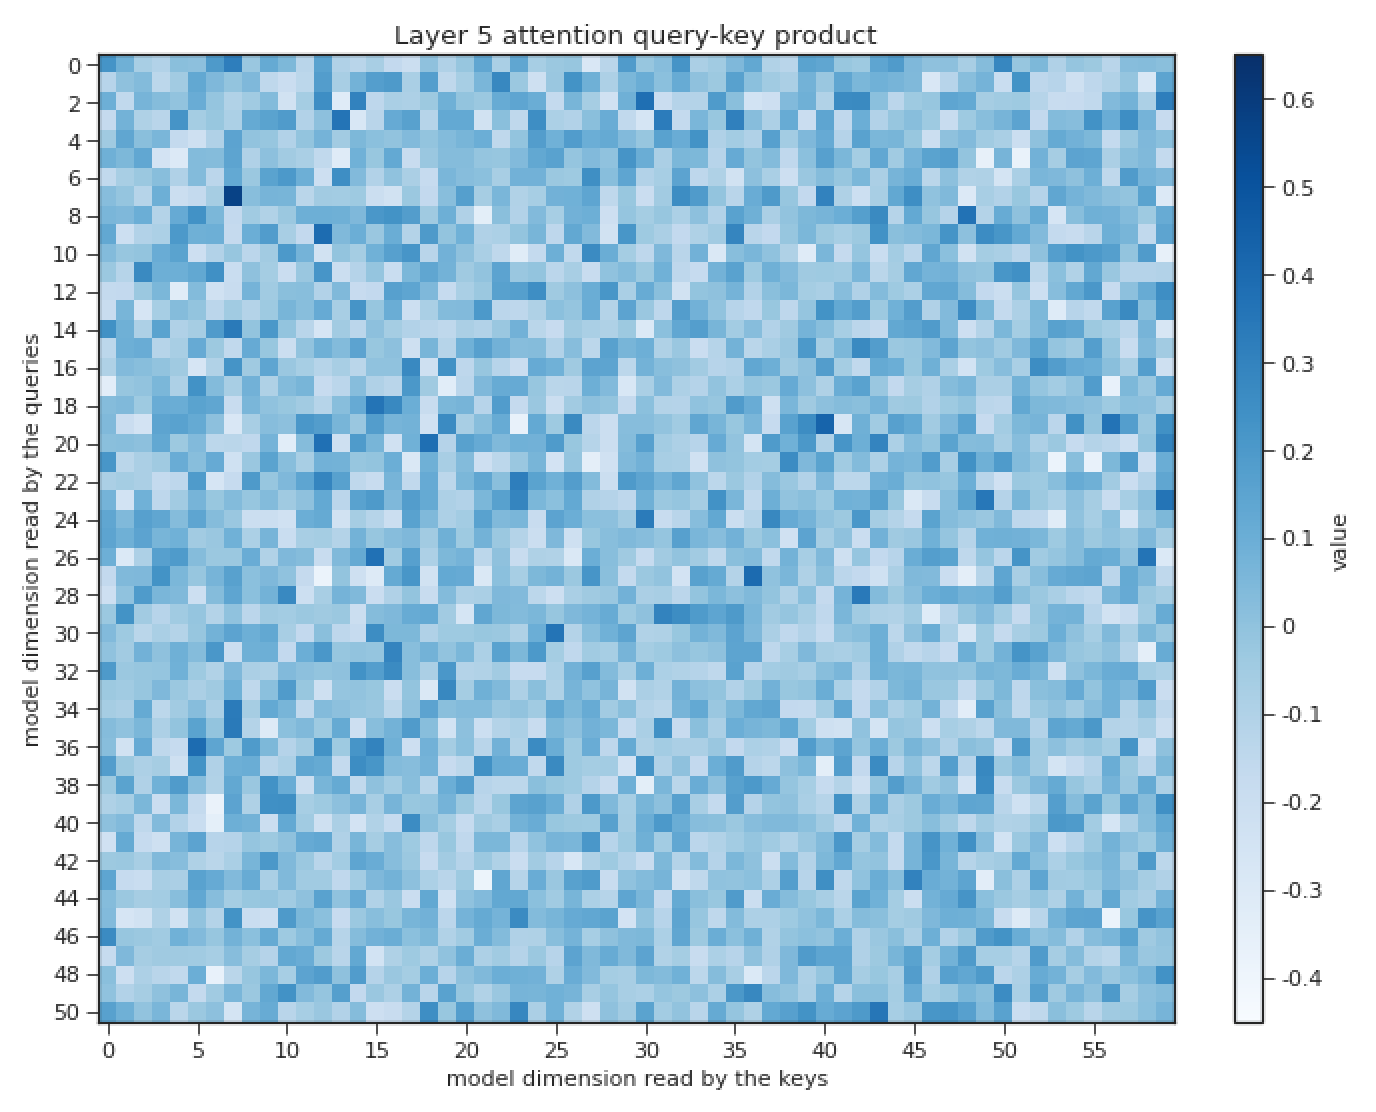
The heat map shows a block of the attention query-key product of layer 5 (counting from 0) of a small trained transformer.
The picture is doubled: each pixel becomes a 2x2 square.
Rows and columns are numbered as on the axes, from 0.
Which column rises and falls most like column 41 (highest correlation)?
14
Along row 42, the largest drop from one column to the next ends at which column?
59
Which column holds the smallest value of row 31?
58
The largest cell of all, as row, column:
7, 7
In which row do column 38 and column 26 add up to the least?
25
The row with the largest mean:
19
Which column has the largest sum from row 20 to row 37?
5
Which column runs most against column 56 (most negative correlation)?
23
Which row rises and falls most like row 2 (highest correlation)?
20
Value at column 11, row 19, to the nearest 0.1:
0.2
